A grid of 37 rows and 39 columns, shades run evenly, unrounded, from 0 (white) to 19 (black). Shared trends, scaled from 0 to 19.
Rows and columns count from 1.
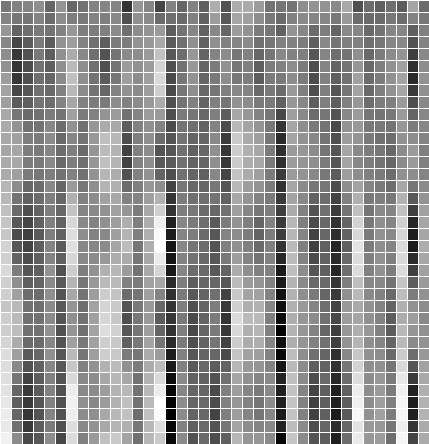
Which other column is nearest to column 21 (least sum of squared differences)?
18
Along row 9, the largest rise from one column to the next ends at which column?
16
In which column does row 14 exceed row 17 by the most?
15
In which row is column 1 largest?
1
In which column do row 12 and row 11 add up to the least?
22
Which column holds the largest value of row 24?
26
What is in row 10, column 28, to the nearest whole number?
9
